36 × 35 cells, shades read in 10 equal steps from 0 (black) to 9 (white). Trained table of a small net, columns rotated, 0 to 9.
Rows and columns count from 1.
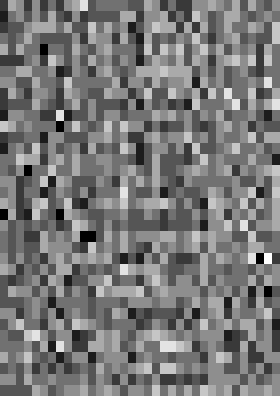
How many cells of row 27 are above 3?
24
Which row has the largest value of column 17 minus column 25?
8
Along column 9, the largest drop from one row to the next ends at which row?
26
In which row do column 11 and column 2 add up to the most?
1
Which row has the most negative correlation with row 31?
21
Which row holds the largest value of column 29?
9
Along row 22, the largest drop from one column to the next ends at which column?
11
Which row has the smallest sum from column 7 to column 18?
10
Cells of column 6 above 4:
11
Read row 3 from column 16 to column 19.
5 1 3 5
